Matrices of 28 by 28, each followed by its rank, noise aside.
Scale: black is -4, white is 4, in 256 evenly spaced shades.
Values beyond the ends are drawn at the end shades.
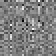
three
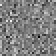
eight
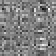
four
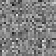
six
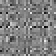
three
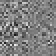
four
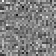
six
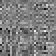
four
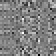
four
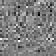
six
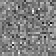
eight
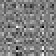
three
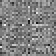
six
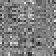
four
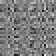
four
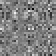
three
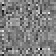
four
